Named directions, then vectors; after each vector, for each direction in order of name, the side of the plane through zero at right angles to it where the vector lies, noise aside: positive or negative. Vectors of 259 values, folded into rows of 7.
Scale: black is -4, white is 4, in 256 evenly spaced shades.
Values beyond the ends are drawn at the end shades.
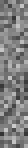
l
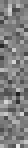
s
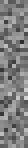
negative, negative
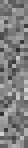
negative, negative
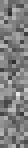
negative, negative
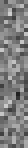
positive, positive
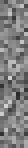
positive, positive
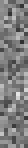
negative, negative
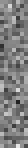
negative, positive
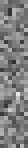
negative, negative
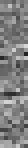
negative, positive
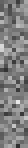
positive, negative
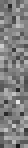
positive, negative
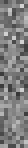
positive, positive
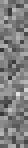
negative, negative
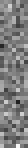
negative, positive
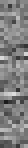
positive, negative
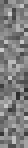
positive, positive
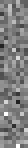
negative, positive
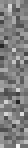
negative, positive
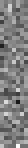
negative, positive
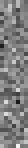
negative, positive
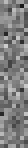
negative, negative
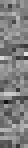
positive, negative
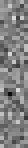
negative, positive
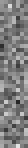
negative, positive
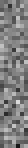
positive, negative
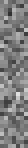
negative, negative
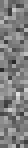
negative, negative
